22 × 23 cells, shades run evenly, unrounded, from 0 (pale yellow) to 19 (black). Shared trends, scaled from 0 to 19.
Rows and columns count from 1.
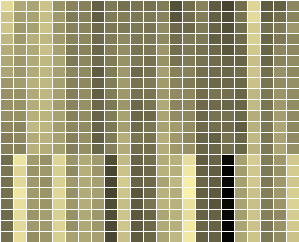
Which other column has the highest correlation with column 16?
1
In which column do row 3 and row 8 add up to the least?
20
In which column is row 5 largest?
18
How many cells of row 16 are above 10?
6
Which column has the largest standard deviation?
15
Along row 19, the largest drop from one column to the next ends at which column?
19
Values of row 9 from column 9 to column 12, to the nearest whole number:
9 7 10 10
